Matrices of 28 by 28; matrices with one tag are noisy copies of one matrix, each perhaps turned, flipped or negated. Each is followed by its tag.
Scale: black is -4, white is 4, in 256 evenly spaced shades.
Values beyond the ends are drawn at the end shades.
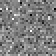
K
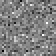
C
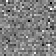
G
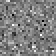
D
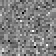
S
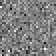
G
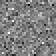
C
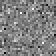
C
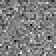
K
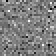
G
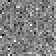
K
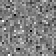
K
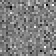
G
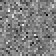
S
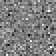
G
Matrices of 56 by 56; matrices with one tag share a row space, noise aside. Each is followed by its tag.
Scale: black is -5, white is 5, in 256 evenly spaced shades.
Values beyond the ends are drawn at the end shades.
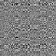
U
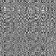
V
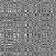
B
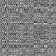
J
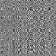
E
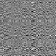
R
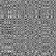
B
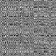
J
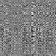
R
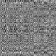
J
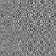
E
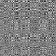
U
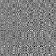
E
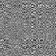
R
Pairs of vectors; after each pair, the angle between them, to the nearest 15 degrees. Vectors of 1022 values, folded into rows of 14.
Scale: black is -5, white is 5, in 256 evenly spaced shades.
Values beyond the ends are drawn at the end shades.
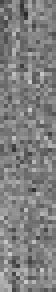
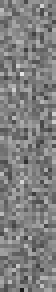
90 degrees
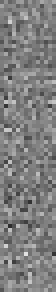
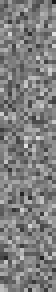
120 degrees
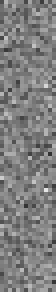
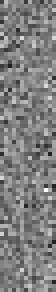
30 degrees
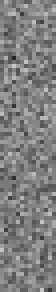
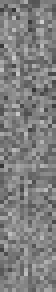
120 degrees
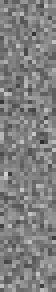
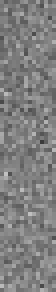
15 degrees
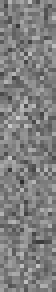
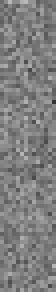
60 degrees
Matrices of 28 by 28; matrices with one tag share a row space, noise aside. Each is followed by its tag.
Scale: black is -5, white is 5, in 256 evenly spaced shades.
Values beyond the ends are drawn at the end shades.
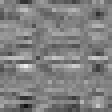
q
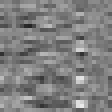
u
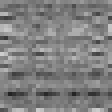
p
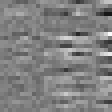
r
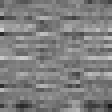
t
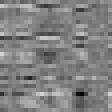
u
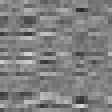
u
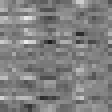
u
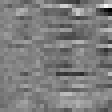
r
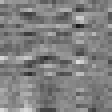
u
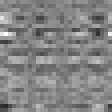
p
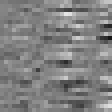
r
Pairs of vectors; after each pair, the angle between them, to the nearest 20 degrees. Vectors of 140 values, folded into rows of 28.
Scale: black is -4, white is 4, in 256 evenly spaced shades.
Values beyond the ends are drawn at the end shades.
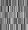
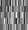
40 degrees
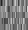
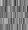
160 degrees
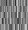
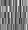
60 degrees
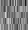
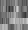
100 degrees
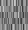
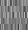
80 degrees
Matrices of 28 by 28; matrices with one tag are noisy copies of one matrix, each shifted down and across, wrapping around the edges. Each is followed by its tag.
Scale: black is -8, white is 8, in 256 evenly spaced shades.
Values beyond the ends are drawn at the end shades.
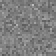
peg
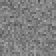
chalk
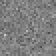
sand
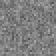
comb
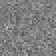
peg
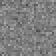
chalk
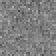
chalk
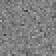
sand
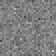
comb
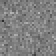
comb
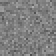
peg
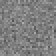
chalk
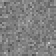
peg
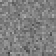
sand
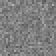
comb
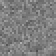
peg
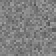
sand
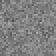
peg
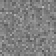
chalk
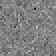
peg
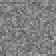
sand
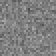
chalk
